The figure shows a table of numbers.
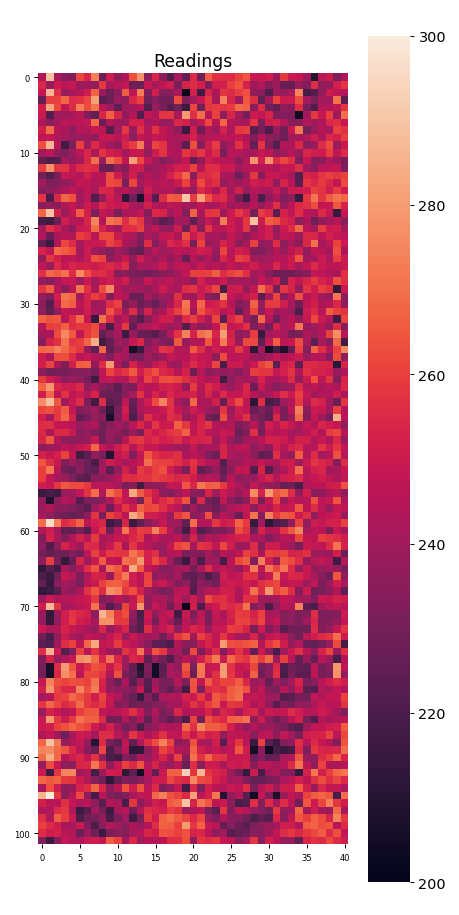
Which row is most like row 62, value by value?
74
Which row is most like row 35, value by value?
3
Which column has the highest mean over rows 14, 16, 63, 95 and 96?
19
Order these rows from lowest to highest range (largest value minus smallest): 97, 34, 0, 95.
97, 34, 0, 95
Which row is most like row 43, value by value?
88
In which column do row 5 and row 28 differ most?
1
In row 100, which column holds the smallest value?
8
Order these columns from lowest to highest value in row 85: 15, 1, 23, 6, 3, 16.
16, 15, 3, 23, 6, 1
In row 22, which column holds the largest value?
36
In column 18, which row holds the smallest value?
71
